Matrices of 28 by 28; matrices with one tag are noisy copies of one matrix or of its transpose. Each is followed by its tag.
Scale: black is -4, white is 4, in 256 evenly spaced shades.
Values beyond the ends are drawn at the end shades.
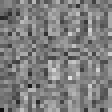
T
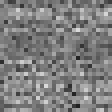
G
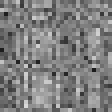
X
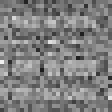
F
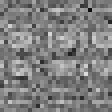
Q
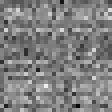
G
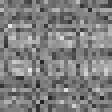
Q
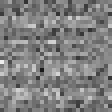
F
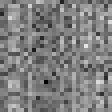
G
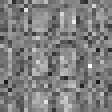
Q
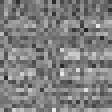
T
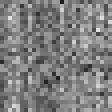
G
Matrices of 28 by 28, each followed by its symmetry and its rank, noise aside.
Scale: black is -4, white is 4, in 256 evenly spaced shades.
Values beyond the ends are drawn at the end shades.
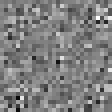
antisymmetric, rank six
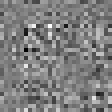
antisymmetric, rank four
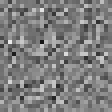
symmetric, rank four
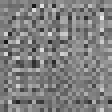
antisymmetric, rank four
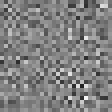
no symmetry, rank four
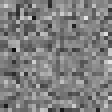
no symmetry, rank six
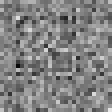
symmetric, rank eight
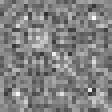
symmetric, rank six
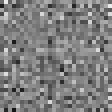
antisymmetric, rank six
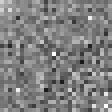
symmetric, rank eight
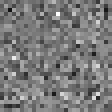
symmetric, rank eight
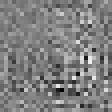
antisymmetric, rank four
